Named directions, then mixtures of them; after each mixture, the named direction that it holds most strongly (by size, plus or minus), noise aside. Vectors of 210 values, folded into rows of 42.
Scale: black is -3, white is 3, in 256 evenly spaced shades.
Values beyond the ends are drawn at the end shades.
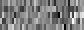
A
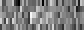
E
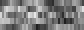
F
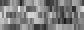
F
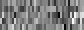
A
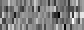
A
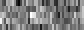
E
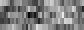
F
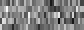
F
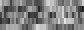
F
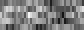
F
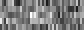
E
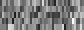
A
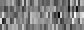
A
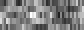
F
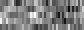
F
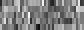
E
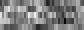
F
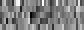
E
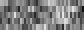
F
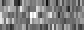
E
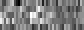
E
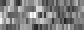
F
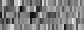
E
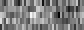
E
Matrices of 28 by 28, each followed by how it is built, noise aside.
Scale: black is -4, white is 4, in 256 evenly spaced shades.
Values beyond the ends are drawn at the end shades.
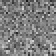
repeating columns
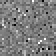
sparse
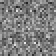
repeating columns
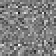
low rank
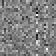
uneven columns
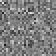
low rank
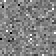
sparse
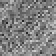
Hankel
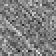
Toeplitz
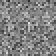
repeating columns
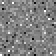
sparse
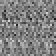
repeating columns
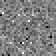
sparse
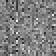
uneven columns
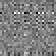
low rank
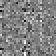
uneven columns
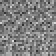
repeating columns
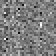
uneven columns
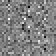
uneven columns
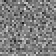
repeating columns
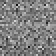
repeating columns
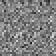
repeating columns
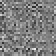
low rank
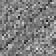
Hankel
